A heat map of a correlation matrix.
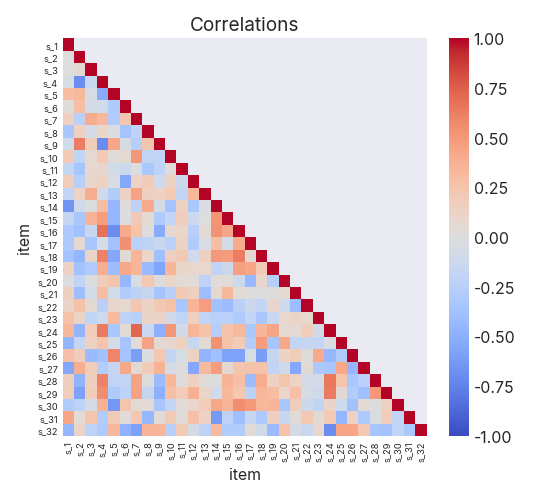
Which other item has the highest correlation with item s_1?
s_31
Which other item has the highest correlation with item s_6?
s_17
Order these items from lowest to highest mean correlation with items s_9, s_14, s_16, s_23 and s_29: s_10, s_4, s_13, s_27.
s_10, s_13, s_27, s_4
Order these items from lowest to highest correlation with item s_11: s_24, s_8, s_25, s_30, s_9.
s_8, s_9, s_24, s_30, s_25
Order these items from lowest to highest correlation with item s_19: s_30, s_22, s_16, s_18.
s_22, s_18, s_30, s_16
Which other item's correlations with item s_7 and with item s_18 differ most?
s_14
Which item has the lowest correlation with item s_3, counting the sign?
s_26
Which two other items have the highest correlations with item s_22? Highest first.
s_13, s_12
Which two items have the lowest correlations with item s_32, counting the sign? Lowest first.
s_24, s_7
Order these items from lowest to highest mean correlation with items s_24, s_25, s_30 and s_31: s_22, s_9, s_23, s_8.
s_9, s_23, s_8, s_22
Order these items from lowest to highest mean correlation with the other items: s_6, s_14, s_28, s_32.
s_32, s_6, s_14, s_28
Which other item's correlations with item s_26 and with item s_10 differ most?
s_7
